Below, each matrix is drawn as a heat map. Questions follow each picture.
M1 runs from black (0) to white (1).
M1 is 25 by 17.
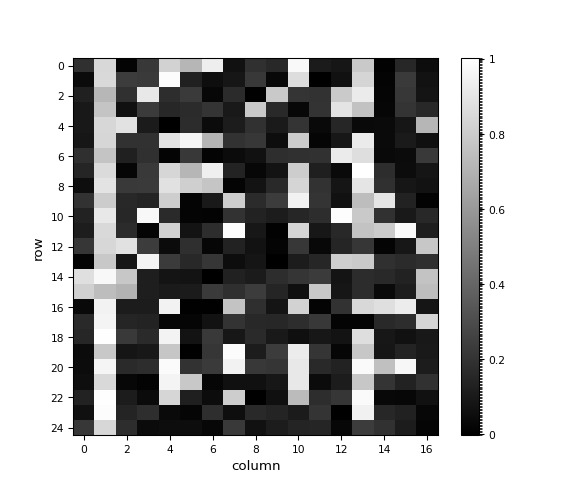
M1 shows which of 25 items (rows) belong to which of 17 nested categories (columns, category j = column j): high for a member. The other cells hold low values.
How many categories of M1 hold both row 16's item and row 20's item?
7
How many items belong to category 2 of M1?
4
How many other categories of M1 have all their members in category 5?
1
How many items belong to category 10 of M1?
12
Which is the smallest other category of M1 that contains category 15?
14
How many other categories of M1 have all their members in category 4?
6
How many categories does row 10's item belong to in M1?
4
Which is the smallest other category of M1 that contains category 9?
3
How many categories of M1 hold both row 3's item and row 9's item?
2
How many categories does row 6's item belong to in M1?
3
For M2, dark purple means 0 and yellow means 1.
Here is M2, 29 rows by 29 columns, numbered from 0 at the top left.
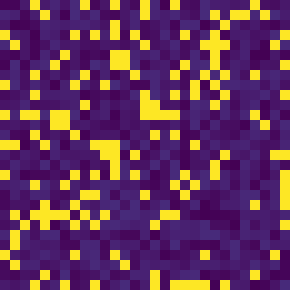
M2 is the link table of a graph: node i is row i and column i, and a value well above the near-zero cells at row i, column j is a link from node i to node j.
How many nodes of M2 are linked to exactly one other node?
2
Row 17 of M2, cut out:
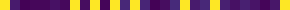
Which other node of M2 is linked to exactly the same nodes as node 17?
node 3
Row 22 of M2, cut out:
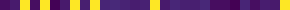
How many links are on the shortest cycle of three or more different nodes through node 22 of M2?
3
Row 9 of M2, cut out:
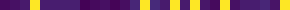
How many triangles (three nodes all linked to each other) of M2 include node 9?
5
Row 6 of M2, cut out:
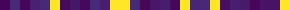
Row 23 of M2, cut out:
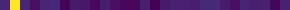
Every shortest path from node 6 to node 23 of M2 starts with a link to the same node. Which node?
node 21
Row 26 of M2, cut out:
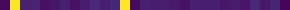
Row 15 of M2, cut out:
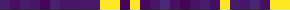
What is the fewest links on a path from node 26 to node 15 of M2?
4
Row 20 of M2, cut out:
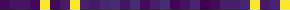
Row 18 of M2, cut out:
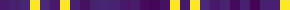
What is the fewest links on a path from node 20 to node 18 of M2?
2
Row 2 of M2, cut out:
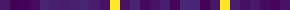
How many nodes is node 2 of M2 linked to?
2
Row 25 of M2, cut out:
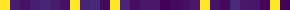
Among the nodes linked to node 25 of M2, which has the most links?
node 11
